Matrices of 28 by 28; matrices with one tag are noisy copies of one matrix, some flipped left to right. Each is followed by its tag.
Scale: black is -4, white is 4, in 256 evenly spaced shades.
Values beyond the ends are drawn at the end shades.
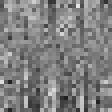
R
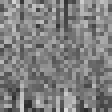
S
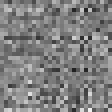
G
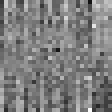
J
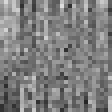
J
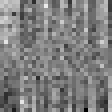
J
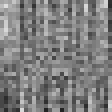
J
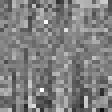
R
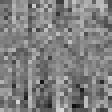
R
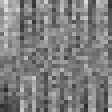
J
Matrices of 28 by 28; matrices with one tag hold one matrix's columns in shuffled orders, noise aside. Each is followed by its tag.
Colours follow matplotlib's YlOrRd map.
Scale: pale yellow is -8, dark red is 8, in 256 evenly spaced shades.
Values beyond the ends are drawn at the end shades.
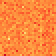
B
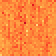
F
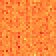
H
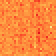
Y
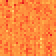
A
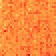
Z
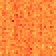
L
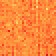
Z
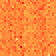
H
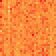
A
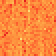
A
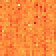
F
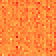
H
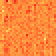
A
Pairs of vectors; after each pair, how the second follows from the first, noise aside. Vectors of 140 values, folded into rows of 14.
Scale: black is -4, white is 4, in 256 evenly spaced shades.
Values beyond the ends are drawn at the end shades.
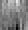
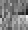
wrapped around.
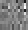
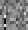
wrapped around, negated.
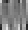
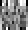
reversed, scaled up.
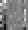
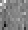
partly zeroed.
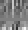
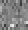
wrapped around, partly zeroed.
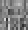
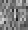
wrapped around, negated.
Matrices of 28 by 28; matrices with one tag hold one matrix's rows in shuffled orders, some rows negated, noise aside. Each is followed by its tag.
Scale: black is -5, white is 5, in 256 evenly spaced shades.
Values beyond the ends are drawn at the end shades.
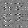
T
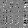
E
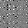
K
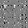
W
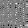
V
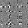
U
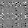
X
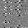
T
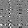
U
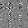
U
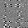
T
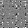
X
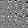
V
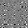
W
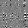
E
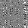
E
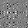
K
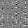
X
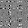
U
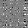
E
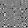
W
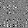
K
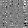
E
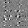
T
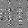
U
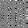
V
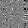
E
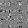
U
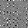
K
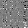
E
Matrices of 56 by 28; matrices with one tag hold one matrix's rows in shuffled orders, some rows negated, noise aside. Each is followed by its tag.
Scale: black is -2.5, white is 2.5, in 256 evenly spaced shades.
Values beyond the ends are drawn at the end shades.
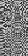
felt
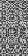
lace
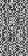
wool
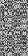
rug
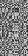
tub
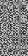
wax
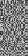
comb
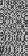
comb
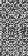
lace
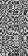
tub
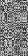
rug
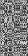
rug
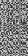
wax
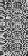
felt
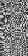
felt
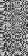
felt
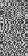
comb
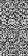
lace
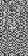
wool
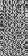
comb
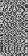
comb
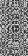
tub
